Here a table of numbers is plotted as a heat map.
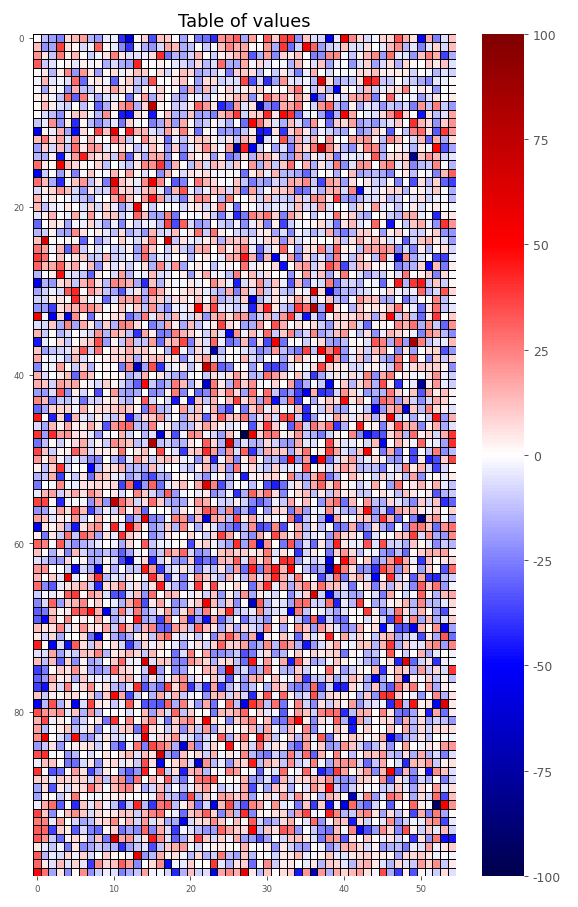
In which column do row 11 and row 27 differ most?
0
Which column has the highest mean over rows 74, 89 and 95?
10
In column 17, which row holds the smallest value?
98
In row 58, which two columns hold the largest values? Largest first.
12, 10
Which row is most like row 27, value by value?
80
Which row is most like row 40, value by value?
7
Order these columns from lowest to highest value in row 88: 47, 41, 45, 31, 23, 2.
31, 41, 2, 47, 45, 23
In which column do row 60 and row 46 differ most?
39
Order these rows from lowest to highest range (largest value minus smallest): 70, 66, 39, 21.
21, 70, 66, 39
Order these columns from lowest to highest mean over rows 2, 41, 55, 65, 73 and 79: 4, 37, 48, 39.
48, 37, 4, 39
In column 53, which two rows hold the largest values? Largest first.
79, 91
